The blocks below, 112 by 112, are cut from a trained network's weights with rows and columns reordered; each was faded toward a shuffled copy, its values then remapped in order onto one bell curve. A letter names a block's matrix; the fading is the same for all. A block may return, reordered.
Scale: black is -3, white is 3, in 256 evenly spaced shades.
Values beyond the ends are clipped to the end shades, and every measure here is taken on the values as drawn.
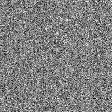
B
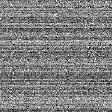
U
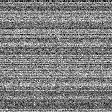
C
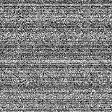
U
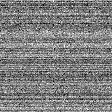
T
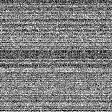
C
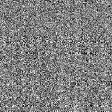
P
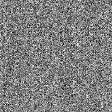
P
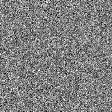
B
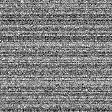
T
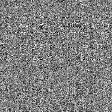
P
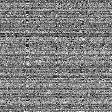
U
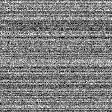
C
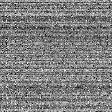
U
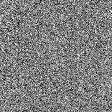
B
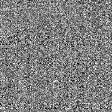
P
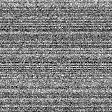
T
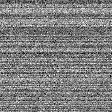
T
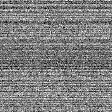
T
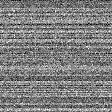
C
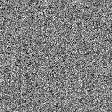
B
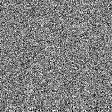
B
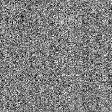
P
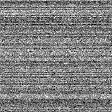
T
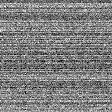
C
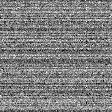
T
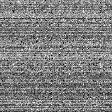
U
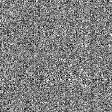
P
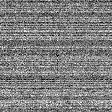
C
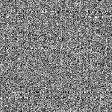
P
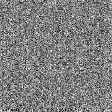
P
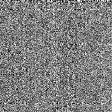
P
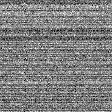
T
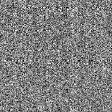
P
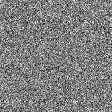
B
